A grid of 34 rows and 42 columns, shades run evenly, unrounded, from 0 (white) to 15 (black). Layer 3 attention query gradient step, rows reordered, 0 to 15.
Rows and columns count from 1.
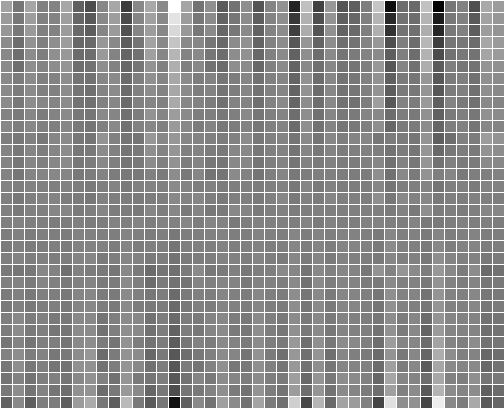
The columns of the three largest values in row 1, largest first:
37, 33, 25
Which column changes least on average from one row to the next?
23
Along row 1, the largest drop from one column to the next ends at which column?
26
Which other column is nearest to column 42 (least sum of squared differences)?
6
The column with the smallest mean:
15
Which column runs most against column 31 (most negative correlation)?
4
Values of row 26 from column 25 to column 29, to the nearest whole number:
7 8 7 8 7
